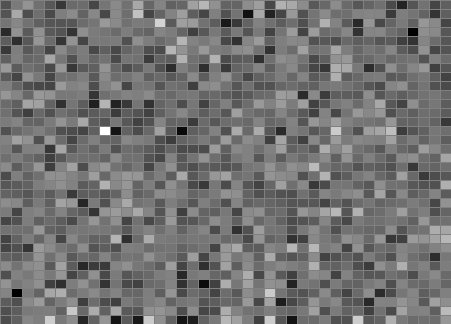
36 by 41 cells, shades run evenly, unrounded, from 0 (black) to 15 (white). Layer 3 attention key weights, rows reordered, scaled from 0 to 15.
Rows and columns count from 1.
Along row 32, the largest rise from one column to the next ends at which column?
21
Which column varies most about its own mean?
17
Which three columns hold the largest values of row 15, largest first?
10, 31, 36
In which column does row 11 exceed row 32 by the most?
27
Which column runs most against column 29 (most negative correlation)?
20
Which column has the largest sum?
4
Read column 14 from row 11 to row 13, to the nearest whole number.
8 3 4
